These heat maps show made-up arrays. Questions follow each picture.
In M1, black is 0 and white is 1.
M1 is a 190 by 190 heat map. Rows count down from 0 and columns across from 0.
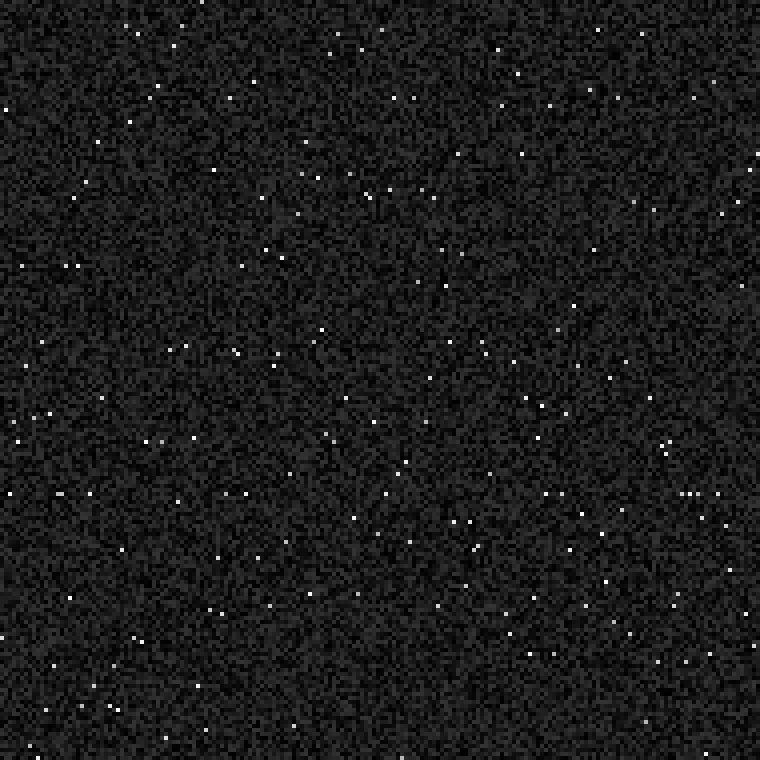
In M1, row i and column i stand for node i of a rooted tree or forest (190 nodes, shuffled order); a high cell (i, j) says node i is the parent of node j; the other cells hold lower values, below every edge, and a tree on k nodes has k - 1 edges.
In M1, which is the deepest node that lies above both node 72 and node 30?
137
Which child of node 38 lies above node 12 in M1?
130
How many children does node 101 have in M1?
1
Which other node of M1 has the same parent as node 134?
48
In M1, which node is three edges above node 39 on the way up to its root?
6
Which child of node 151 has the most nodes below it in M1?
109
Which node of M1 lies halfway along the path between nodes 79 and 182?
26
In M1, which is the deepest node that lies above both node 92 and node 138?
163
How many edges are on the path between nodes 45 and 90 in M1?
8
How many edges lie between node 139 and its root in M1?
6
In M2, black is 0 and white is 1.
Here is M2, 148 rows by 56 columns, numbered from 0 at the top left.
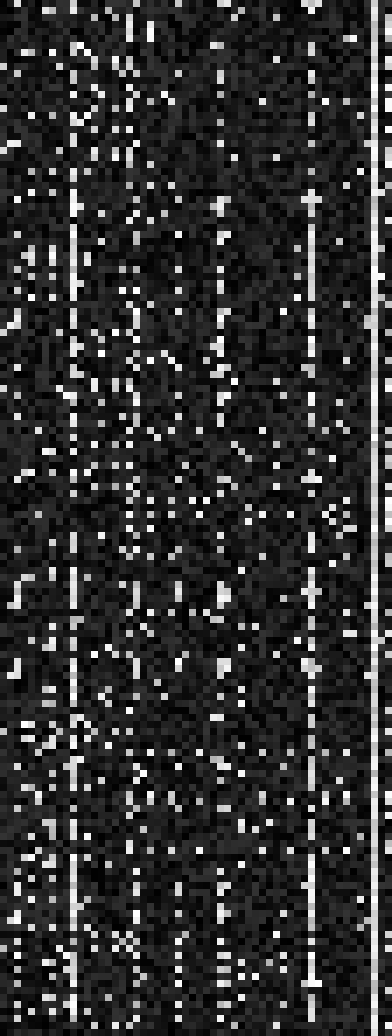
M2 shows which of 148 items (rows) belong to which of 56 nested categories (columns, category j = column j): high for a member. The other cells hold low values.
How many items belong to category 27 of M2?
2
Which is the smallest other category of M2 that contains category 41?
28
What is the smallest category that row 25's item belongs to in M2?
10
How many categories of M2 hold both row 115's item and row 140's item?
8
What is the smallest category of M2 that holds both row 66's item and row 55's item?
16
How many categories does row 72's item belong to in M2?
4
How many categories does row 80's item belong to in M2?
3
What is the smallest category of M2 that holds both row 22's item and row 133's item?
39
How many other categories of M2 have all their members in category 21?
10
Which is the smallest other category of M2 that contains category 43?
32
